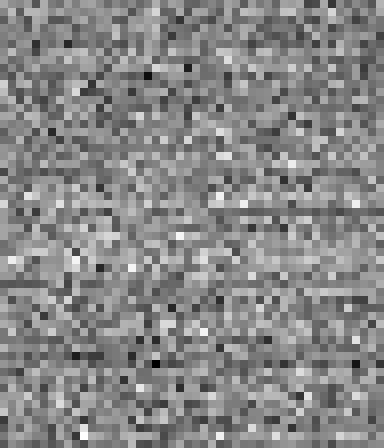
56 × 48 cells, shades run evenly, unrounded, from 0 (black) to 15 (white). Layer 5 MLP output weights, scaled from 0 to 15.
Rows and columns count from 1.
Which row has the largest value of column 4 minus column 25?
13
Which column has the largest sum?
37
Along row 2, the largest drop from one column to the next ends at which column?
21
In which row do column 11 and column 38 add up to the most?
55
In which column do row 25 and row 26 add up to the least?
26
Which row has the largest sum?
33
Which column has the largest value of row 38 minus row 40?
6
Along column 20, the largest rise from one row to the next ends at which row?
47
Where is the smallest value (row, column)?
46, 20
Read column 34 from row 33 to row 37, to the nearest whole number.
10 10 7 9 8
